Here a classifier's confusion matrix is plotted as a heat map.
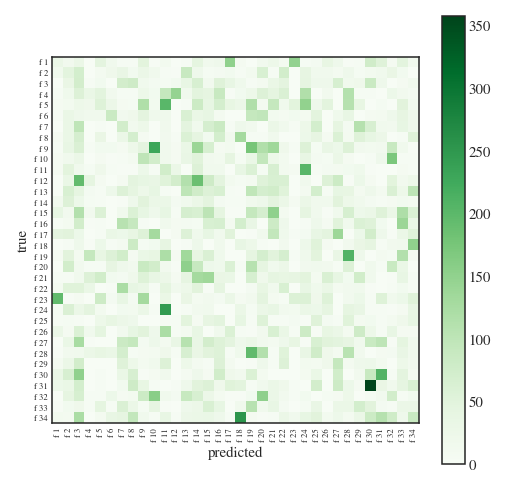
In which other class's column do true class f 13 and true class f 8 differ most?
f 18
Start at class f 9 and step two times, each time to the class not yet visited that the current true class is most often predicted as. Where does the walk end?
f 32
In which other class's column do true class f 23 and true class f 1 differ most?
f 17
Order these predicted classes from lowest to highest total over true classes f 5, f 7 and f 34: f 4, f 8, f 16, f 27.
f 4, f 27, f 8, f 16
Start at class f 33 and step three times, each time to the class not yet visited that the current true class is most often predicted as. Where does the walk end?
f 20
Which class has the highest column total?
f 3
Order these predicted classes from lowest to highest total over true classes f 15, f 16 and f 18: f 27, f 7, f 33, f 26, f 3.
f 26, f 27, f 7, f 3, f 33
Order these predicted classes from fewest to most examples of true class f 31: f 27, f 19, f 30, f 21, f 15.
f 19, f 21, f 15, f 27, f 30
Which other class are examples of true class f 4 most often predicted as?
f 12
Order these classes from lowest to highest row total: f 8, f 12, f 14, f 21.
f 14, f 8, f 21, f 12
